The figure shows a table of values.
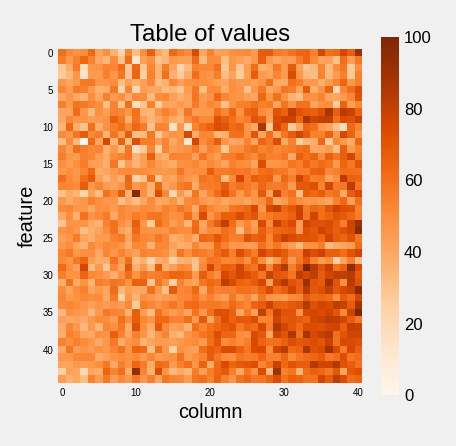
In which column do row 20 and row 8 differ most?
36
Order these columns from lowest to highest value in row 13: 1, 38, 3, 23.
1, 23, 3, 38
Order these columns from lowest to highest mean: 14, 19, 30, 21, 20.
14, 19, 20, 21, 30
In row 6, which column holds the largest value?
40
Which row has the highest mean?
30
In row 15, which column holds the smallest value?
8
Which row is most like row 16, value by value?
41
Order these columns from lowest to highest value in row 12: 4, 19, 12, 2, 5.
2, 5, 19, 12, 4
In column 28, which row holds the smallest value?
10
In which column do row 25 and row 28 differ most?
37
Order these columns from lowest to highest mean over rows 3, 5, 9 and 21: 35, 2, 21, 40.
2, 21, 35, 40
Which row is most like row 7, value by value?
13
